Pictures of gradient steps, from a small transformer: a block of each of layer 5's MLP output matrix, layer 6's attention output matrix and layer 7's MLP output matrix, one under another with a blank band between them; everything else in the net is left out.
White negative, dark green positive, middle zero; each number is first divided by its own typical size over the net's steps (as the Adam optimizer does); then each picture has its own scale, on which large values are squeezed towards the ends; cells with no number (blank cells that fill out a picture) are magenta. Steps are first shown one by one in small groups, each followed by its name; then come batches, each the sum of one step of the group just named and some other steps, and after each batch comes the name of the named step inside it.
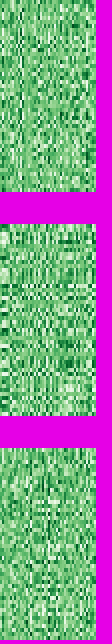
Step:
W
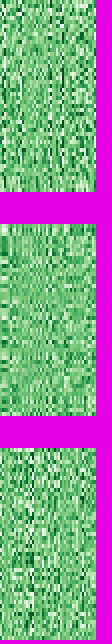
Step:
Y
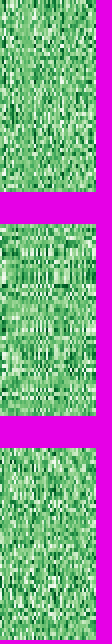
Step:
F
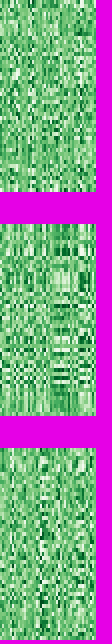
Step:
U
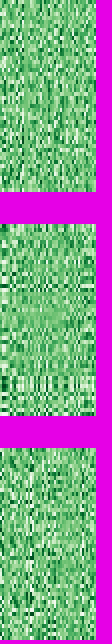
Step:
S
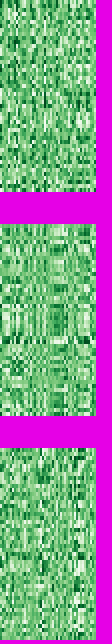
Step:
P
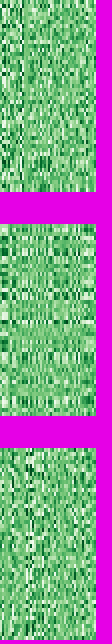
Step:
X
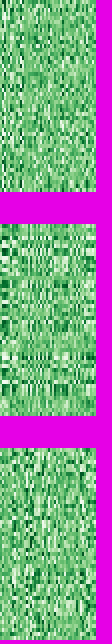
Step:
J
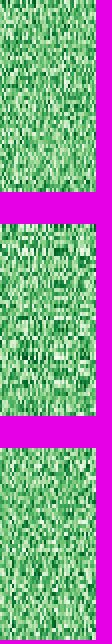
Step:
J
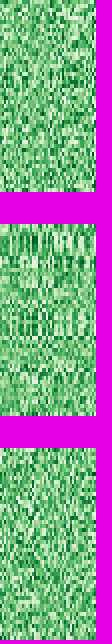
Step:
Y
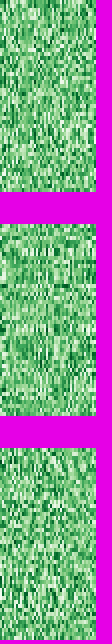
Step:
F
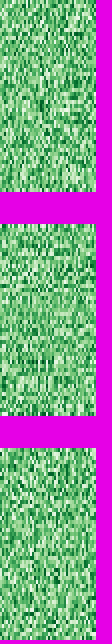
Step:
S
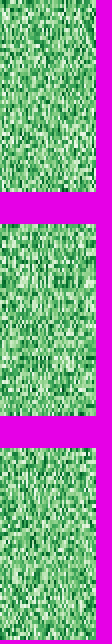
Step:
J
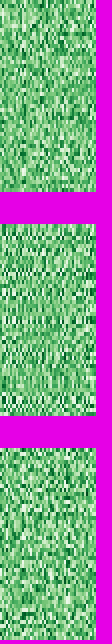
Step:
S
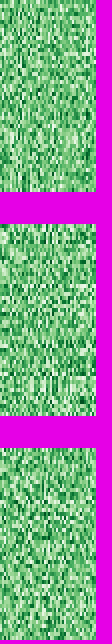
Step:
W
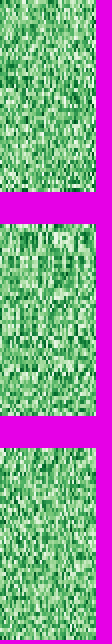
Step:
P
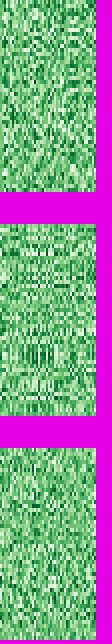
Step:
F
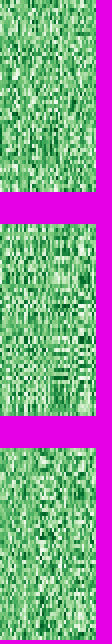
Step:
U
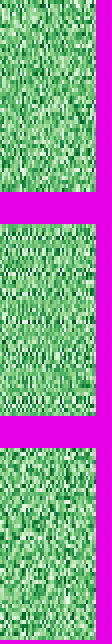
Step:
X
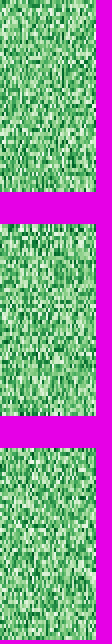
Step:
Y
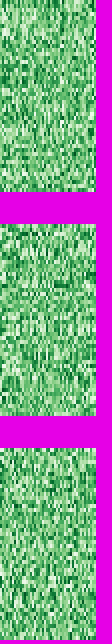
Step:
F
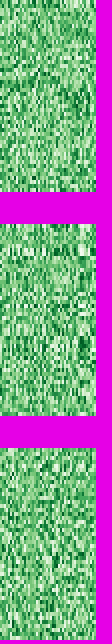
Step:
U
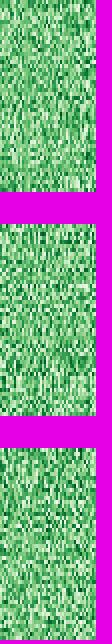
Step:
W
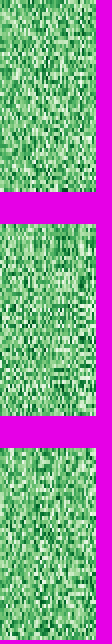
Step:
U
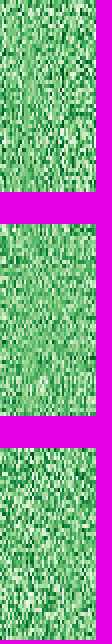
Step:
Y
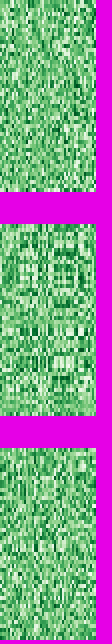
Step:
U
